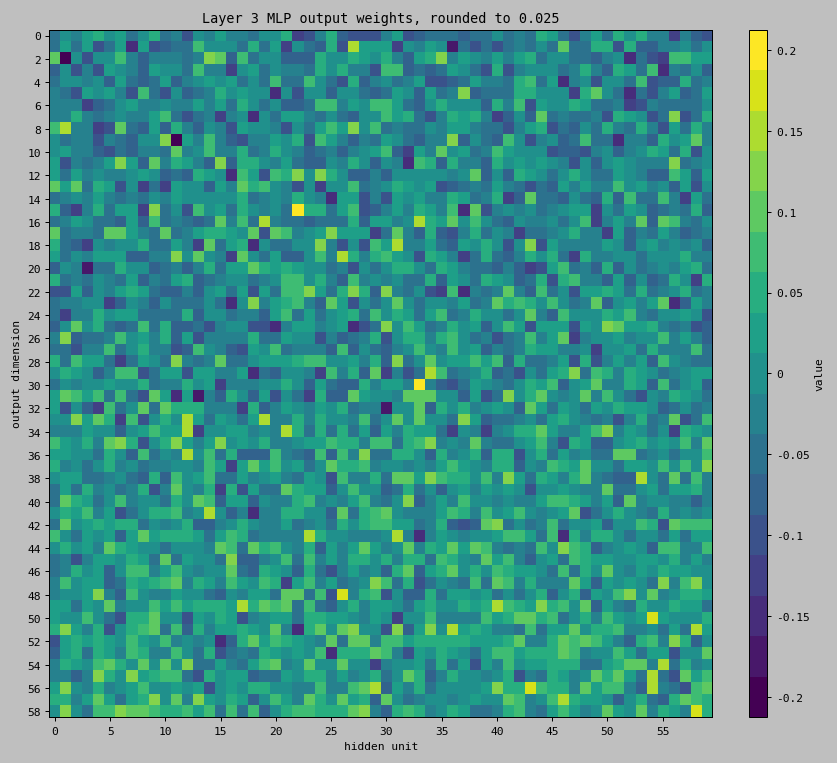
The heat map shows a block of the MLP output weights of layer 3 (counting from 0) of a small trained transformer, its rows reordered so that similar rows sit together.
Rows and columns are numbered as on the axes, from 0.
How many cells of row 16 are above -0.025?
27
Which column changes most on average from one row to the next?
18
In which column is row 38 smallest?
25
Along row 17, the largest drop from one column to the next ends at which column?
19
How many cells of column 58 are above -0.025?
33
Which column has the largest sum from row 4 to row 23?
17
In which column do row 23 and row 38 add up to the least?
16
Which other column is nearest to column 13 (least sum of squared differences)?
20
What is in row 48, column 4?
0.125
